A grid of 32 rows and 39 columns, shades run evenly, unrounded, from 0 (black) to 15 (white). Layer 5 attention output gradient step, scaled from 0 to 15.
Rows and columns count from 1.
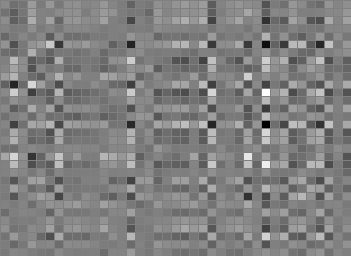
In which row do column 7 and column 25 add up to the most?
20
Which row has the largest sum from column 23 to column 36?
21
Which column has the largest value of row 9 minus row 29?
30
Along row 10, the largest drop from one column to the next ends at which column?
29
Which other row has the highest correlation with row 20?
10
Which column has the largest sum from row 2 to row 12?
4
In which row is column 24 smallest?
16
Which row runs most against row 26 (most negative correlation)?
15
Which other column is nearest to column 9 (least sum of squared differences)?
8
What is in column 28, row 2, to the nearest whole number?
10
